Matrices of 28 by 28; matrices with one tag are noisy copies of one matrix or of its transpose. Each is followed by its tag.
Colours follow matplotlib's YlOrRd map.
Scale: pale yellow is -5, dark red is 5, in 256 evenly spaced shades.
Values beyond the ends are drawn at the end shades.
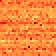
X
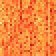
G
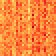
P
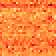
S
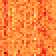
S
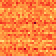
X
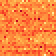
G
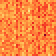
P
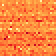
P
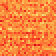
P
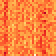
S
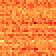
X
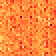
G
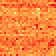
S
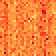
S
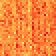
P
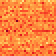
G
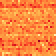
S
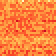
G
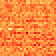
P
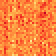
S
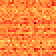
X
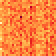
G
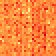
P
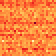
X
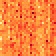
G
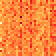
G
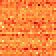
X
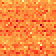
G
